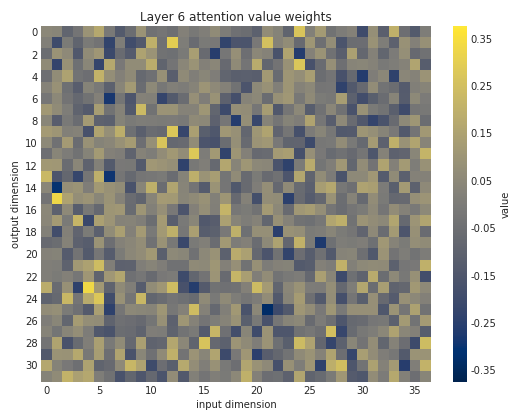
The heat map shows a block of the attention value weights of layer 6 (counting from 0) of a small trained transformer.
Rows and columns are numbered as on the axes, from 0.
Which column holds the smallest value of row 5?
28
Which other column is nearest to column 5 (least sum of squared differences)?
36
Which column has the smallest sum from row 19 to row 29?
6
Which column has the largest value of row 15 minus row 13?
1
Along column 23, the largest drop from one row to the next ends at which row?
12
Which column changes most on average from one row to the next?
5
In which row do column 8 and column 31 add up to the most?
30
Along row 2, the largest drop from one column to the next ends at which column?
24
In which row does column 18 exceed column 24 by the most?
2
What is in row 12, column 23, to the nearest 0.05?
-0.25
